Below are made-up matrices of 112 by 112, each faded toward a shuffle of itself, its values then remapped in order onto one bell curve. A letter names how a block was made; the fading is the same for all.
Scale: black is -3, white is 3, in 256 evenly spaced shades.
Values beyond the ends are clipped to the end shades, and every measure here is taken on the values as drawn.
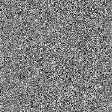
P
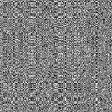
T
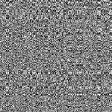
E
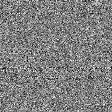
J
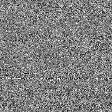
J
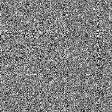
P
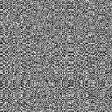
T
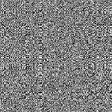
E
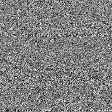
J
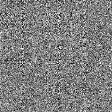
P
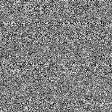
J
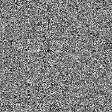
P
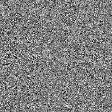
P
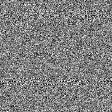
J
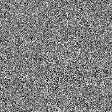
P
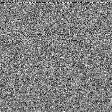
J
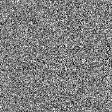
P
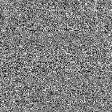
J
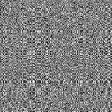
T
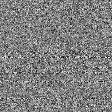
J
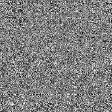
P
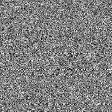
J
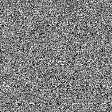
J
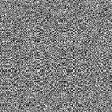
E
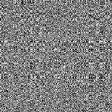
E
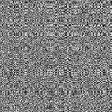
T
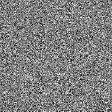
P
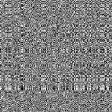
T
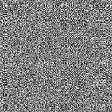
E
